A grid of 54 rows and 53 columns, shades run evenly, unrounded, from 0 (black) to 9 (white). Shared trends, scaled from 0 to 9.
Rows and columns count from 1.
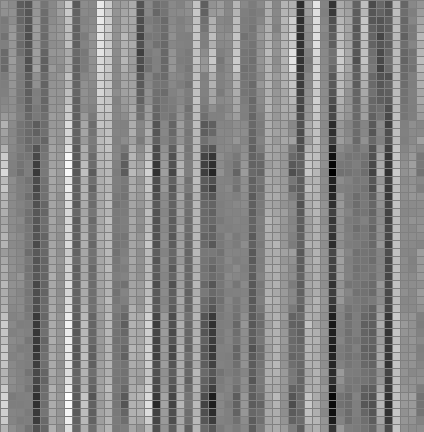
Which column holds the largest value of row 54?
9
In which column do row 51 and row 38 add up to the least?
42
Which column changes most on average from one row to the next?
27
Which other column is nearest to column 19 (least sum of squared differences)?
1
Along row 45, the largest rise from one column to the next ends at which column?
50
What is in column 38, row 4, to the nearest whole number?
2
